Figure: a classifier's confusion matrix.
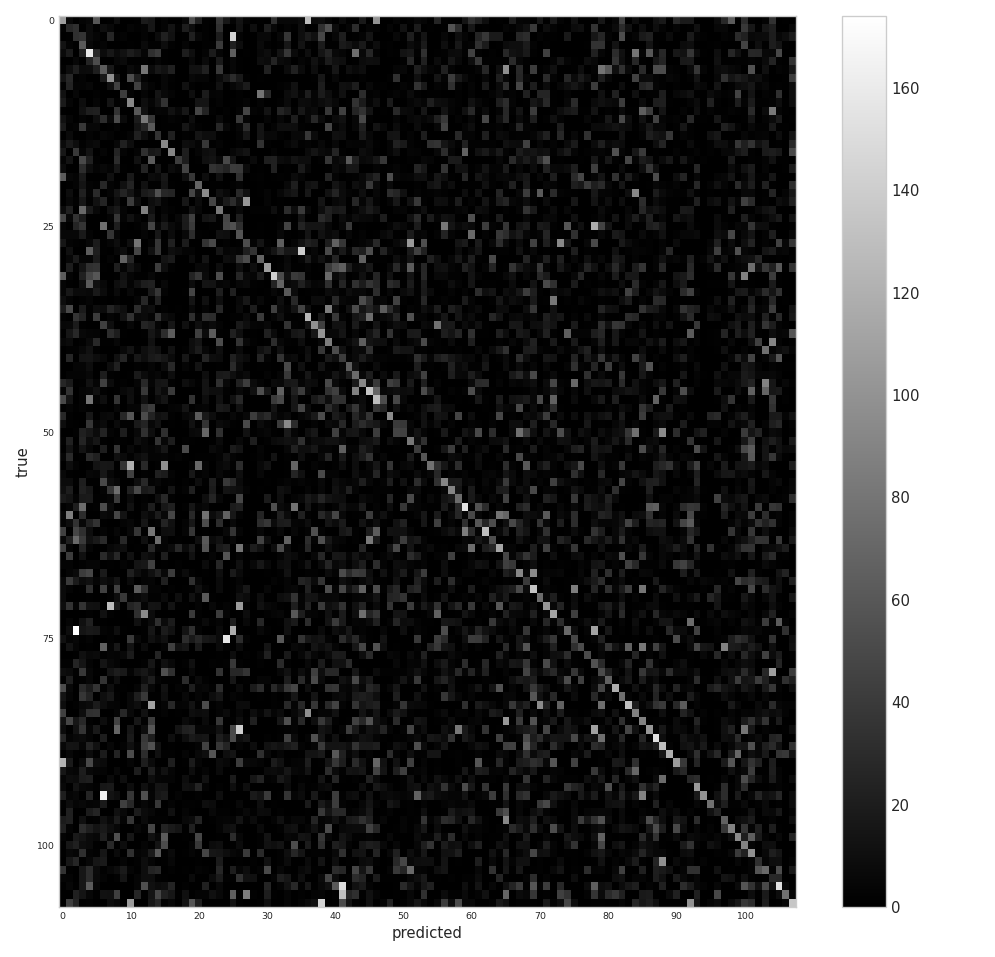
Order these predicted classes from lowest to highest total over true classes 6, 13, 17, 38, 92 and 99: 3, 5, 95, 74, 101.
95, 5, 74, 3, 101
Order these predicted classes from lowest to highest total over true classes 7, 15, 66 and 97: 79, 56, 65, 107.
56, 107, 79, 65
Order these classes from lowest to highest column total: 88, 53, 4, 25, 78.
53, 25, 88, 78, 4
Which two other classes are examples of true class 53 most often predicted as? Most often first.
101, 67
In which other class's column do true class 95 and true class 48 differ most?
20
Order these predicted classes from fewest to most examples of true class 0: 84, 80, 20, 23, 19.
80, 84, 20, 23, 19
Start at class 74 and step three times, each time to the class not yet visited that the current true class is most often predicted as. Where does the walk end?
78
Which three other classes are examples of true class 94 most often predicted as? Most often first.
6, 85, 52
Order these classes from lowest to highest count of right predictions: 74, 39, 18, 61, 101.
18, 61, 74, 39, 101
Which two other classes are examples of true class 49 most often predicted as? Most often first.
33, 27
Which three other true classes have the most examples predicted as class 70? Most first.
83, 21, 46
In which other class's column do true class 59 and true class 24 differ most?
34
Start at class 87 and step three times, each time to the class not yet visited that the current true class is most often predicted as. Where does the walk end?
39
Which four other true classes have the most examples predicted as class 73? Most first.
27, 83, 50, 106
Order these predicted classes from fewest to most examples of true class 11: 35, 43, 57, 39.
57, 35, 43, 39
